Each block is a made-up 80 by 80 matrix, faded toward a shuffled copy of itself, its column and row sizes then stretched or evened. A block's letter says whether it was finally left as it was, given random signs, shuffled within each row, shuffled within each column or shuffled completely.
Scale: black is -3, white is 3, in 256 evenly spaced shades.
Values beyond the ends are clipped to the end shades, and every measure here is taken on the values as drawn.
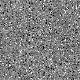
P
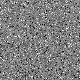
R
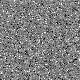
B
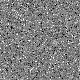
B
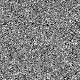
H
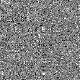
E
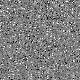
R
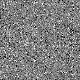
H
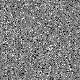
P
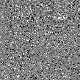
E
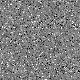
R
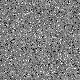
B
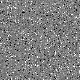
P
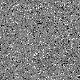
P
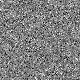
B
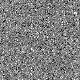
P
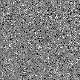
H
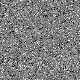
R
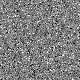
B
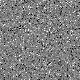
P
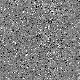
P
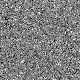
B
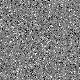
P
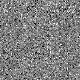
E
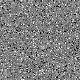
E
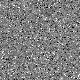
R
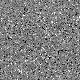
B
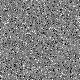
B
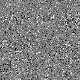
H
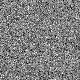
B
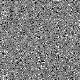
E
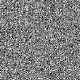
E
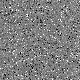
B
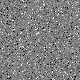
B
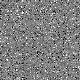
E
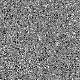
H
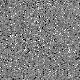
E
